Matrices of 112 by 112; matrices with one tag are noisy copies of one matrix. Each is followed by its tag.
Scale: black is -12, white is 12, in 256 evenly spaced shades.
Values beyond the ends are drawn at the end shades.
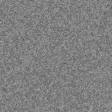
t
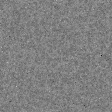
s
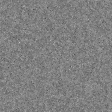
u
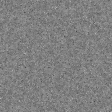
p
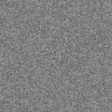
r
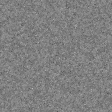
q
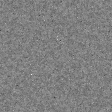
p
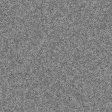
t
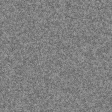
q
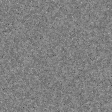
t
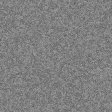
t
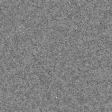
t
